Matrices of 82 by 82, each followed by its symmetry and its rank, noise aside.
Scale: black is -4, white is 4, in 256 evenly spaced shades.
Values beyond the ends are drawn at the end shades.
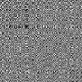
symmetric, rank six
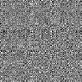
antisymmetric, rank six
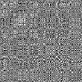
symmetric, rank six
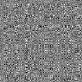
antisymmetric, rank eight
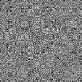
symmetric, rank seven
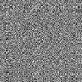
no symmetry, rank eight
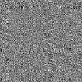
antisymmetric, rank eight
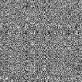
no symmetry, rank eight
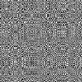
antisymmetric, rank six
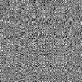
no symmetry, rank six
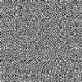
no symmetry, rank eight
